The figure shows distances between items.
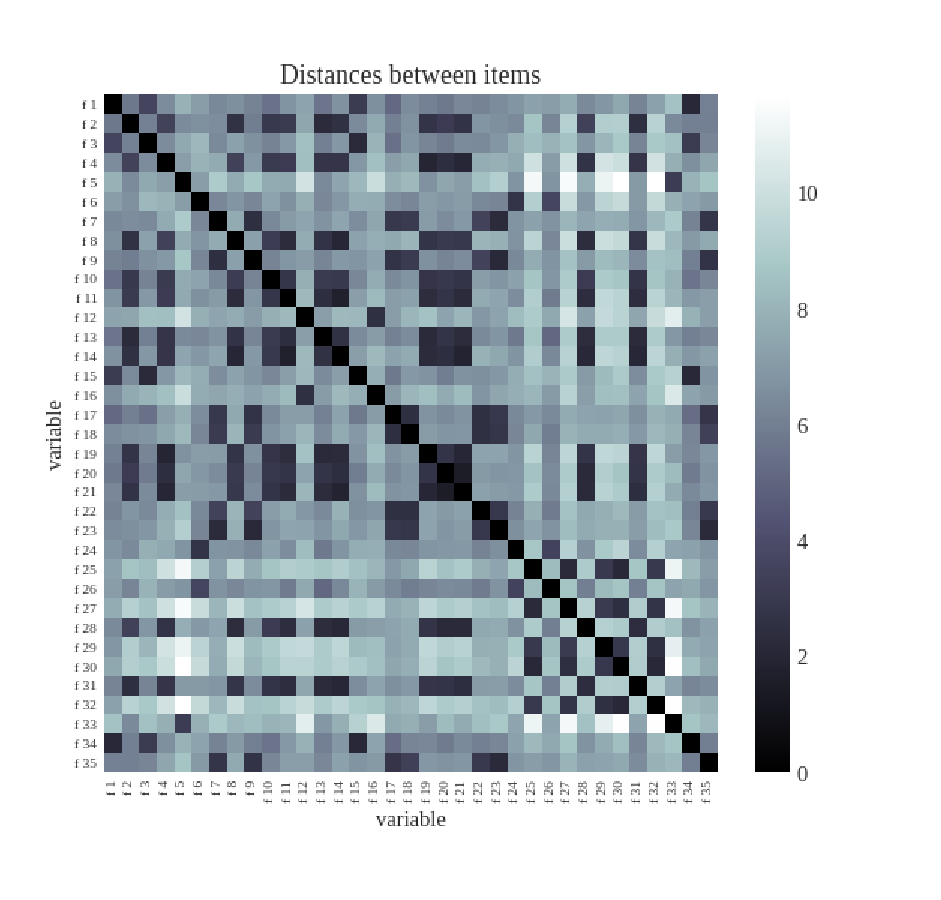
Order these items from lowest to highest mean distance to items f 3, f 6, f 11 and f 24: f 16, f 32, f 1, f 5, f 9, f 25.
f 1, f 9, f 5, f 16, f 25, f 32
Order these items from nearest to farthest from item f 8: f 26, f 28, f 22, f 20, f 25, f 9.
f 28, f 20, f 26, f 9, f 22, f 25
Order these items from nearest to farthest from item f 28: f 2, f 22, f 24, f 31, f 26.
f 31, f 2, f 26, f 24, f 22
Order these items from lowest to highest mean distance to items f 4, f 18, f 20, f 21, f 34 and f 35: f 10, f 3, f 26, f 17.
f 10, f 17, f 3, f 26
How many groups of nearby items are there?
7
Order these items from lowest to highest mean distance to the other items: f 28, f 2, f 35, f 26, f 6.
f 2, f 28, f 35, f 26, f 6
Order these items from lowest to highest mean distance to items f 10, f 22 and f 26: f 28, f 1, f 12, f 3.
f 28, f 1, f 3, f 12
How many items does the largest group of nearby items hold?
12
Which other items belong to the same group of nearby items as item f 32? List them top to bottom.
f 25, f 27, f 29, f 30
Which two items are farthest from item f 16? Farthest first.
f 33, f 5
